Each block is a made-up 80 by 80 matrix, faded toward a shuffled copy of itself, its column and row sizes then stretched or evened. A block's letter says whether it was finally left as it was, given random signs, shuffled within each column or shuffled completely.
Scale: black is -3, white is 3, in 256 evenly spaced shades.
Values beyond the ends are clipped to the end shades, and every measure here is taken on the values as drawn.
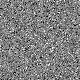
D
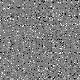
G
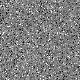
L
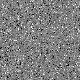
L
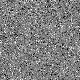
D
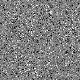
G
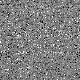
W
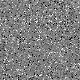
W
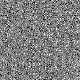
G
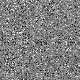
G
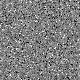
D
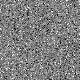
L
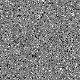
W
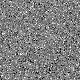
D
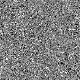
W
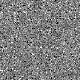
G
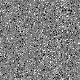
L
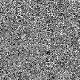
G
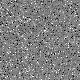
D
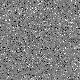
D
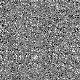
G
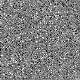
W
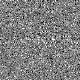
G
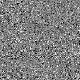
G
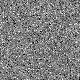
D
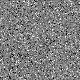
L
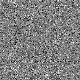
W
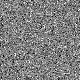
D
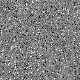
L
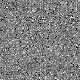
G
